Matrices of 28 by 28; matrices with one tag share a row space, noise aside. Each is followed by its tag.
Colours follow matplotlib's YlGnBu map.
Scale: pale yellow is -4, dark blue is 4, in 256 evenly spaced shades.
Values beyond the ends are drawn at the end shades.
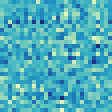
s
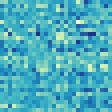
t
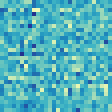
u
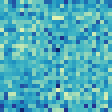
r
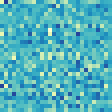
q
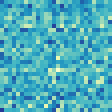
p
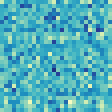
p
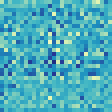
q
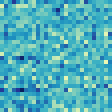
r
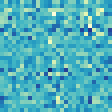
p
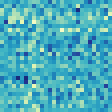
u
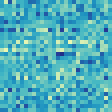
t
